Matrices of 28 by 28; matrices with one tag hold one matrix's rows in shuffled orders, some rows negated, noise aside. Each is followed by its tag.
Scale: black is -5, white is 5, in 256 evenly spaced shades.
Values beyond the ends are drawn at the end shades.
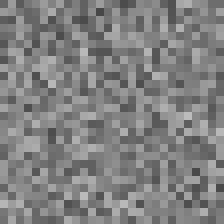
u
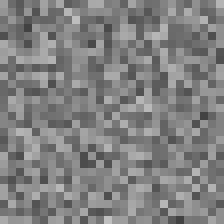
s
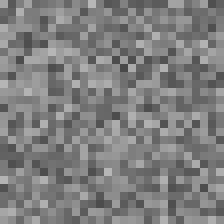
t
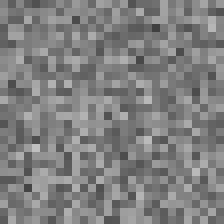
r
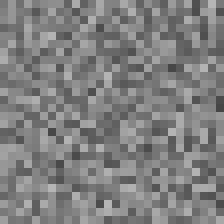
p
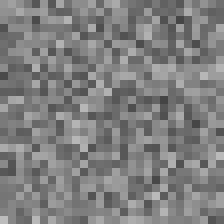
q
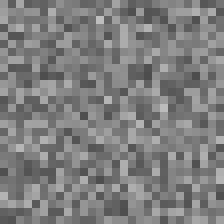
s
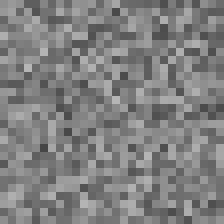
q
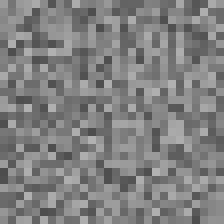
u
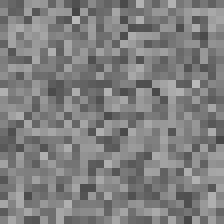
r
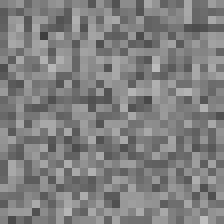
r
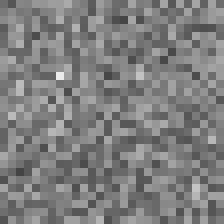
r
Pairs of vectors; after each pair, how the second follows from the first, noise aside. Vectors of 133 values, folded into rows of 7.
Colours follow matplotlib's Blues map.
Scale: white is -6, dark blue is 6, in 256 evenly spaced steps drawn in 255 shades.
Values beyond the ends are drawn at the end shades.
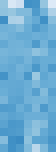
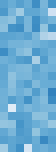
shuffled.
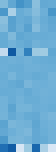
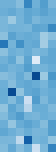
shuffled.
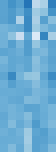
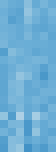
reversed, shrunk.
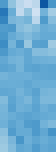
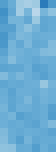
shrunk.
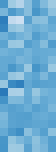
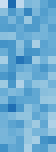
shuffled.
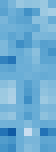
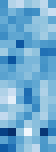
scaled up.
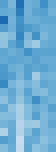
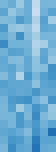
reversed.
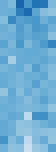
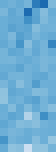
partly zeroed.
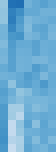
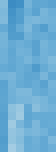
shrunk.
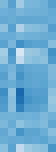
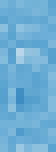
shrunk.
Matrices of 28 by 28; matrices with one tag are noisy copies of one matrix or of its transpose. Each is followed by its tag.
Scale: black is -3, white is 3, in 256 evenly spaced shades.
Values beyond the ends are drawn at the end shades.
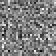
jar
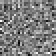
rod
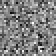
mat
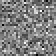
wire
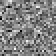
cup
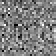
jar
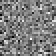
rod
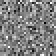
cup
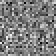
wire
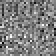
wire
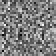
jar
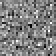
mat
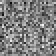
wire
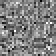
mat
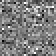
wire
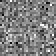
wire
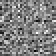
rod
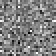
rod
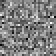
mat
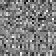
rod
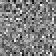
rod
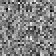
cup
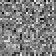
rod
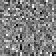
rod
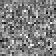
mat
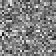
cup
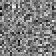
rod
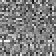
rod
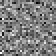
cup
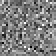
jar
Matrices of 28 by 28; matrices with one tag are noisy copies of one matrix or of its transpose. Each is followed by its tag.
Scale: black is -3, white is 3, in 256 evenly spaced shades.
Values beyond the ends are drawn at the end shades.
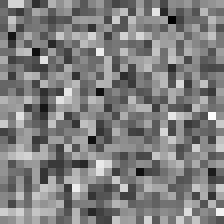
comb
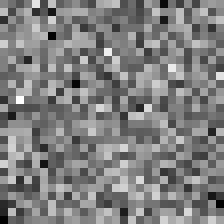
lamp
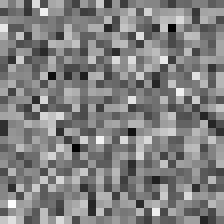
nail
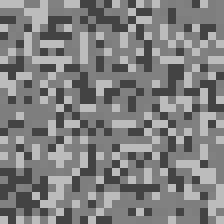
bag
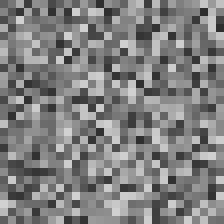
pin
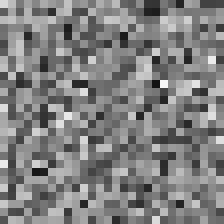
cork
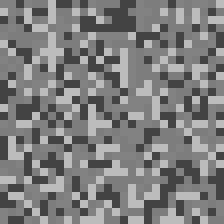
lamp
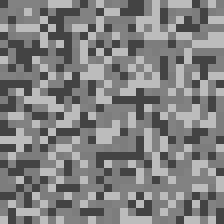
comb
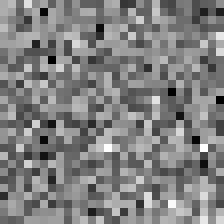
bag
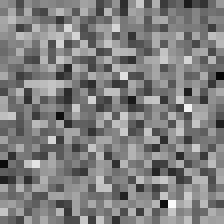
bag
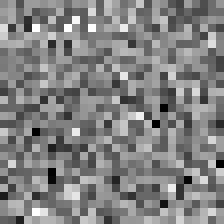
bag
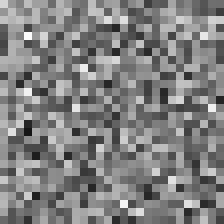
cork
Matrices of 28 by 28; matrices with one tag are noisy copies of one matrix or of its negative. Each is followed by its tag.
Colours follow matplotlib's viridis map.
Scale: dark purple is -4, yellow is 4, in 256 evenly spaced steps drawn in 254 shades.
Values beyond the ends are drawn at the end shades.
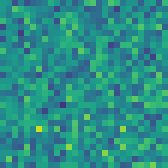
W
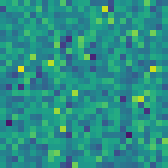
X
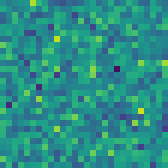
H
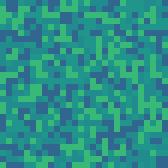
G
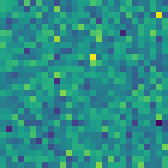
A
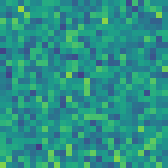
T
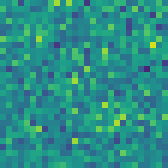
H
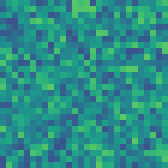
T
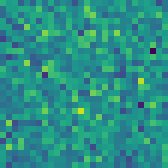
X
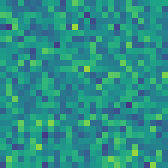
X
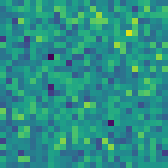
X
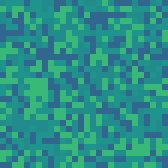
W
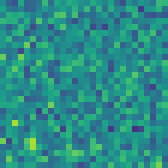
X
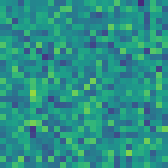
W
